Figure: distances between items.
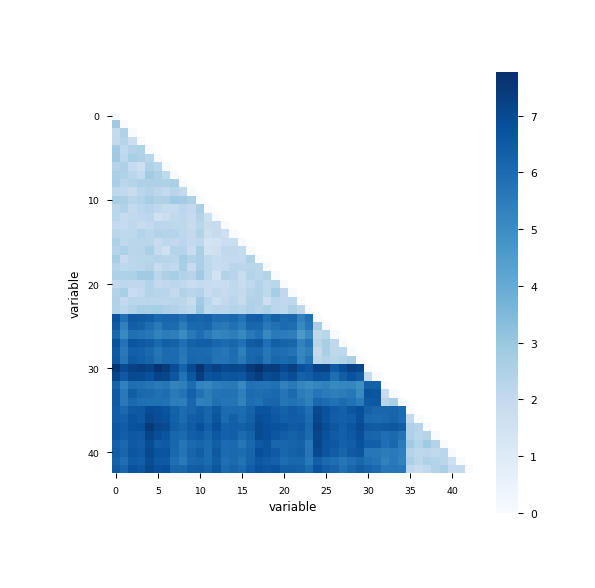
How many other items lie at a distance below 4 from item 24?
5
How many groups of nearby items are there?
5
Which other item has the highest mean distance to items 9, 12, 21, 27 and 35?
30
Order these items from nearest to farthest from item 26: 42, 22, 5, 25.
25, 22, 5, 42
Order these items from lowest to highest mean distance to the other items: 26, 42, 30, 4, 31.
4, 26, 42, 31, 30
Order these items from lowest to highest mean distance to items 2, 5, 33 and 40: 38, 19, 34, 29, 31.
19, 34, 38, 29, 31
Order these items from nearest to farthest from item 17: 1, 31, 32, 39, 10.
1, 10, 32, 39, 31
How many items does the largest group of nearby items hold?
24
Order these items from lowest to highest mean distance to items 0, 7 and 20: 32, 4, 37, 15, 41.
15, 4, 32, 41, 37
